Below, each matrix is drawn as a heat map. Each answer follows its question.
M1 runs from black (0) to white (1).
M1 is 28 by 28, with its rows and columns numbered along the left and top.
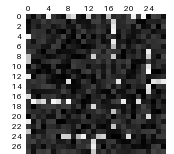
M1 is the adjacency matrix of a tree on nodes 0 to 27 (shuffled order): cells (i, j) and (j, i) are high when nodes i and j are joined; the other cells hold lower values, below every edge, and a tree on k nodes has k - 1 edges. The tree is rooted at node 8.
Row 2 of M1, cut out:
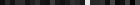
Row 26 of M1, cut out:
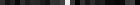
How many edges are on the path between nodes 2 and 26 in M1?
4
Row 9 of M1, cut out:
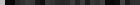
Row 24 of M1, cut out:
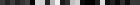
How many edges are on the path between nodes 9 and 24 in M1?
3
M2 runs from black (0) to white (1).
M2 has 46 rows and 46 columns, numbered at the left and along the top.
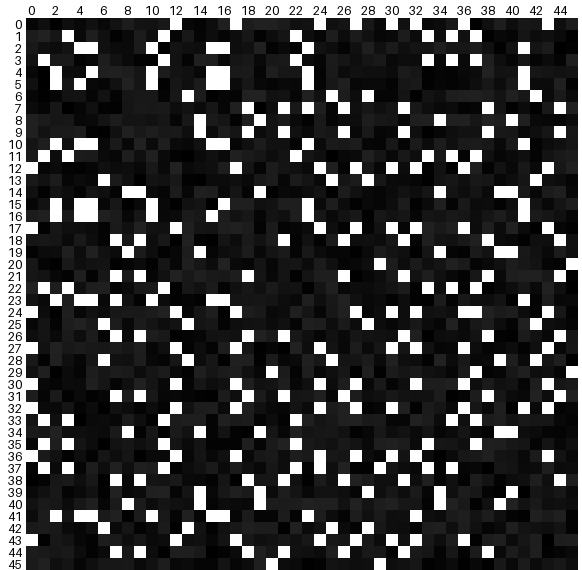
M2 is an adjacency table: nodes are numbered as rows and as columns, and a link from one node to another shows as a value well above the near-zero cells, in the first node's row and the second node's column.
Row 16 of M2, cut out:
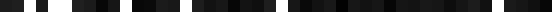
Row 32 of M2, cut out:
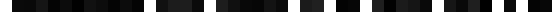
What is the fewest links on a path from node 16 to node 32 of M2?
2
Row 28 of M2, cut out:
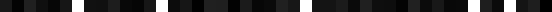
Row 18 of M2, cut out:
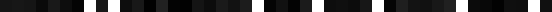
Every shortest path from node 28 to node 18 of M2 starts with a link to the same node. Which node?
node 39
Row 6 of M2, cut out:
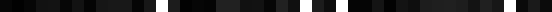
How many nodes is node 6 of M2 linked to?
4
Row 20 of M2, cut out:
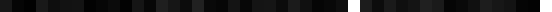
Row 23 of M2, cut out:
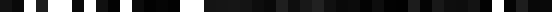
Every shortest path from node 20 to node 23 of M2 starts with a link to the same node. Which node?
node 29
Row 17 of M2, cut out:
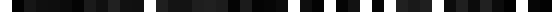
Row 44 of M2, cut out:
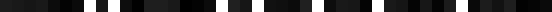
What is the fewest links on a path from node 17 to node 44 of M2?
5
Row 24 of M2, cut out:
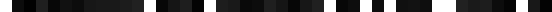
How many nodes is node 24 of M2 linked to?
9
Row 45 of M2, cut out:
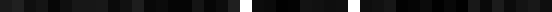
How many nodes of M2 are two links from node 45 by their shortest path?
1
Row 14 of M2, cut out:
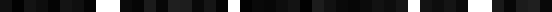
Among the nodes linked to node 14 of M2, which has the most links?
node 9
